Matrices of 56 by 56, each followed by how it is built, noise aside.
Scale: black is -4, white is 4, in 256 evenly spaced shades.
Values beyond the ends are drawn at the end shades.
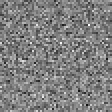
repeating columns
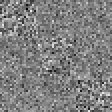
block diagonal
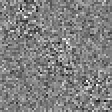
block diagonal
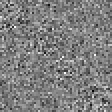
block diagonal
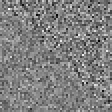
upper triangular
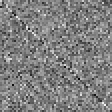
diagonal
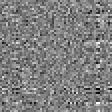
low rank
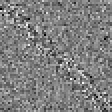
banded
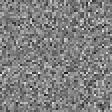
low rank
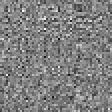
low rank
